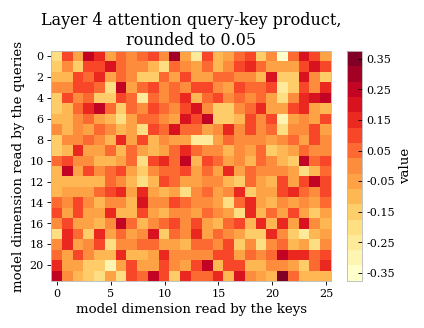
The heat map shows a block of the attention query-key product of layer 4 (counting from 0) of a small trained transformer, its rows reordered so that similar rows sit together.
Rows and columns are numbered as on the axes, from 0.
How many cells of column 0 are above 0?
6
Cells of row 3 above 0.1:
2
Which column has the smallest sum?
0
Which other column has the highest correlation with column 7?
17
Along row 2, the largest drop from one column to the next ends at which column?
21
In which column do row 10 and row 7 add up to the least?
8
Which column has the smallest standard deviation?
7
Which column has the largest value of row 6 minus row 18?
12
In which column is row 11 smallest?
23
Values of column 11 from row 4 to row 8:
0.05 0 -0.05 0.2 -0.05
